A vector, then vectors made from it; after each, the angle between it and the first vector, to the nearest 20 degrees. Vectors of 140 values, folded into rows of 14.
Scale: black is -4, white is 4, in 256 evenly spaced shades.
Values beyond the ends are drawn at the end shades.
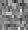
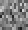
120 degrees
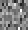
40 degrees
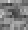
80 degrees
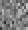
80 degrees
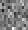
80 degrees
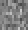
20 degrees
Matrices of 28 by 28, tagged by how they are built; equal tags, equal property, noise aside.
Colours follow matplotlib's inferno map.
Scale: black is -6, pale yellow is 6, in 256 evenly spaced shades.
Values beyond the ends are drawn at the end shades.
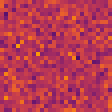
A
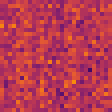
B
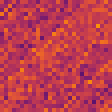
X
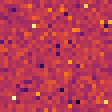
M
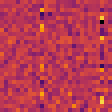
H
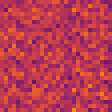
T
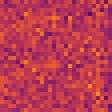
T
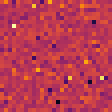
M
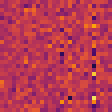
H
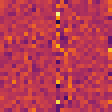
H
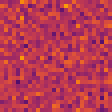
T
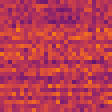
B
